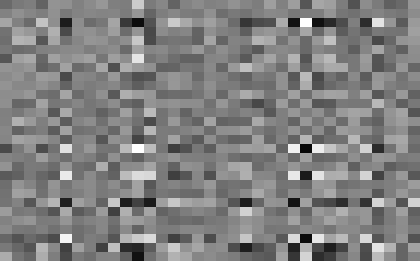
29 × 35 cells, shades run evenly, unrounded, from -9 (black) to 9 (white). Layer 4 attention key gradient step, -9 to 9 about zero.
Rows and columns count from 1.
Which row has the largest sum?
17
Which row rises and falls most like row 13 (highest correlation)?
15
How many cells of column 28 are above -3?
25
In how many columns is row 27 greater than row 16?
15
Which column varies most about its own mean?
12
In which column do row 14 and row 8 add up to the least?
32
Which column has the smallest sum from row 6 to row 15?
35
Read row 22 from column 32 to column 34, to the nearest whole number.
-3 0 2
